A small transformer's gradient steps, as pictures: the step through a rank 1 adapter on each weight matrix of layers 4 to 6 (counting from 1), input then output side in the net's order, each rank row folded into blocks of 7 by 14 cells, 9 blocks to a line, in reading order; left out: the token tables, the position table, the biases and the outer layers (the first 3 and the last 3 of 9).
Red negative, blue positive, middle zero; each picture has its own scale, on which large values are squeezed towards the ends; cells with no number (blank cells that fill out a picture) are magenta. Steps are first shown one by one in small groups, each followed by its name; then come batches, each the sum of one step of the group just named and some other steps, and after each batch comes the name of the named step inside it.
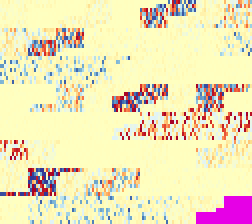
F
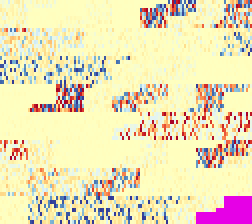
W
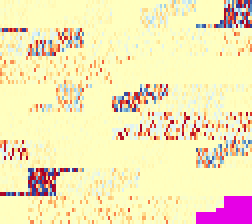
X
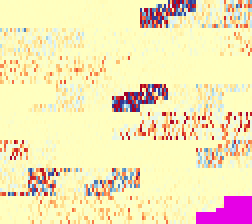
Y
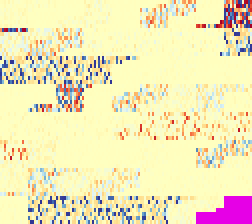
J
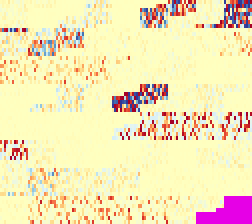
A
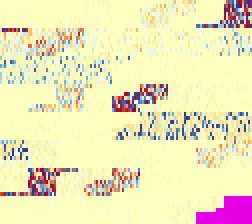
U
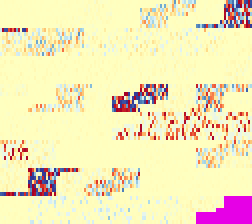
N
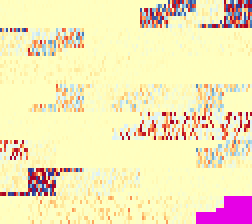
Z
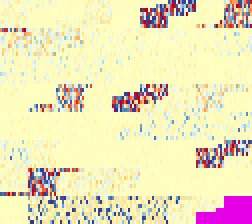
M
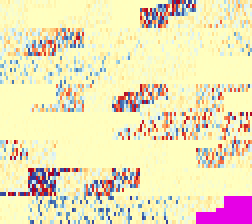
F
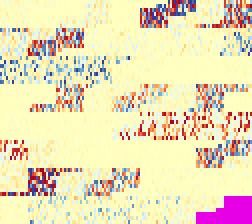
Z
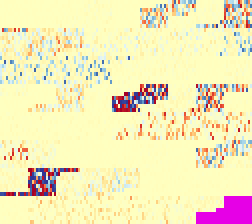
N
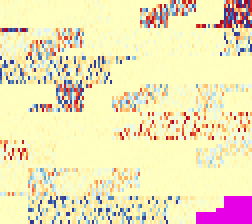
J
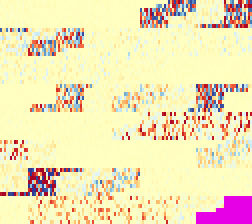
Z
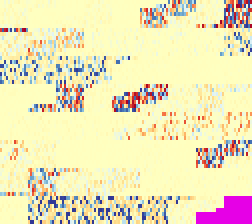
M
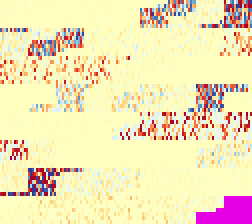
Z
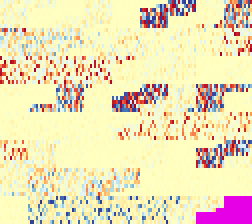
M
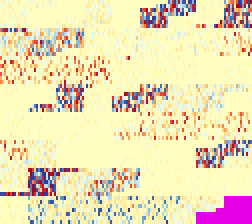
M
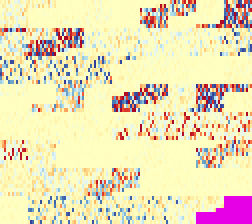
J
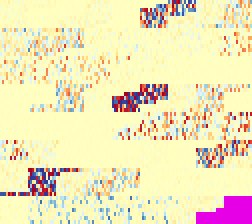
F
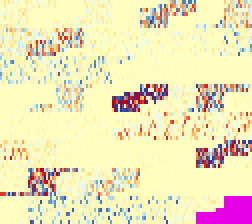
X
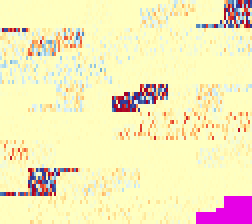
N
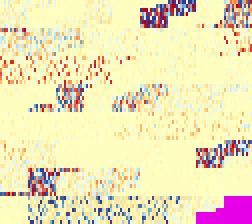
M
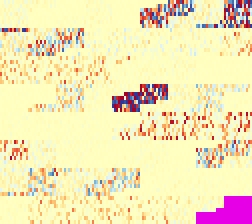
Y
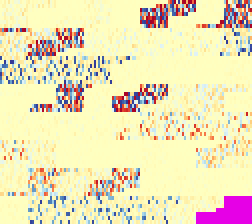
J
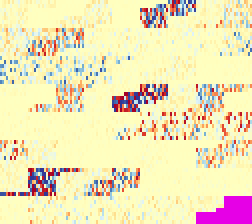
F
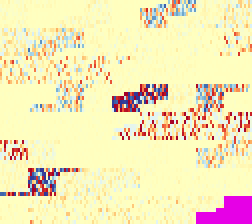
F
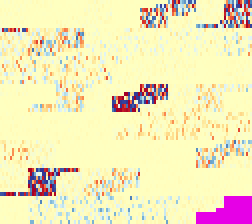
N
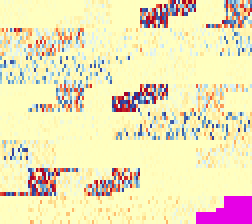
U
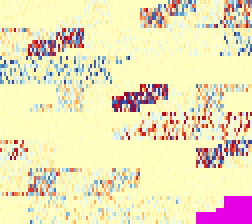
Z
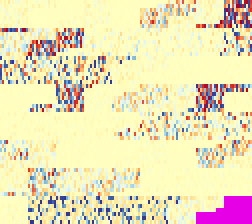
J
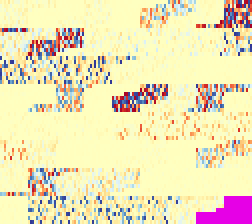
J
